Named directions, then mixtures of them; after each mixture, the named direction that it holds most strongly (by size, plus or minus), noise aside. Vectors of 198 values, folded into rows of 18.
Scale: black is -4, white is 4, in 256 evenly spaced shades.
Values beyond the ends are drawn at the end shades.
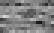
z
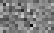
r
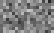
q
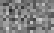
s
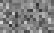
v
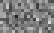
v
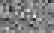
r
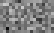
s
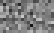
r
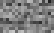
q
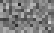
r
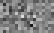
r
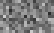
s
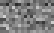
z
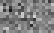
r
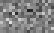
q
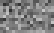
s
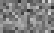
q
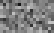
r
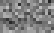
q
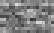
z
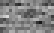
z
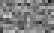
q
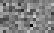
r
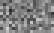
s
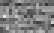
z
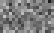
q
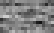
z
